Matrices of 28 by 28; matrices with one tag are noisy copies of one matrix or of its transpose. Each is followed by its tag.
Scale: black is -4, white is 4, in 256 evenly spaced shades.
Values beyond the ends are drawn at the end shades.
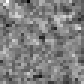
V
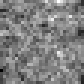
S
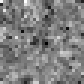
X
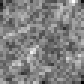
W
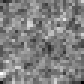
W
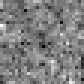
X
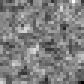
W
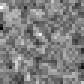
V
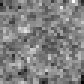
W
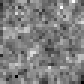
W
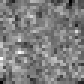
S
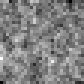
S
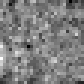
S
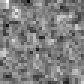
V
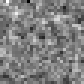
V
